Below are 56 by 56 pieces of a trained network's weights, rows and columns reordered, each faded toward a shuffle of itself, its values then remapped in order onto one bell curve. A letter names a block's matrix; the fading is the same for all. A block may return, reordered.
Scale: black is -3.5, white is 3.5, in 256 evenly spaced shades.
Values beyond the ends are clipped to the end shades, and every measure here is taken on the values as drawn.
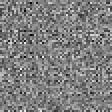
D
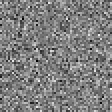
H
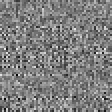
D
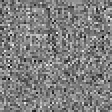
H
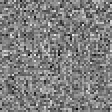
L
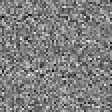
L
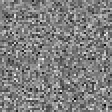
D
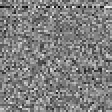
H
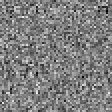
D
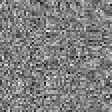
L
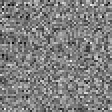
L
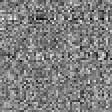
L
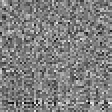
L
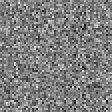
D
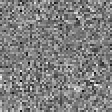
H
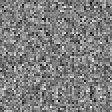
D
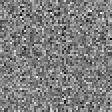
H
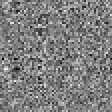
L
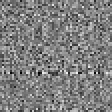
L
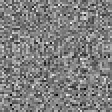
L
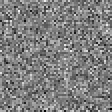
D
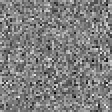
D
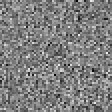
D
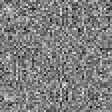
L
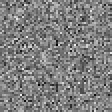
H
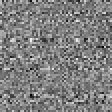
D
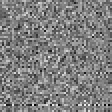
L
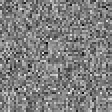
L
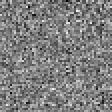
H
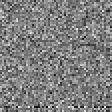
H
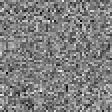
L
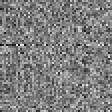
L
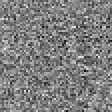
L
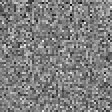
H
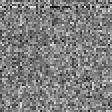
H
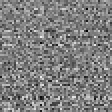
D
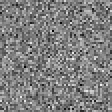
H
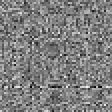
L
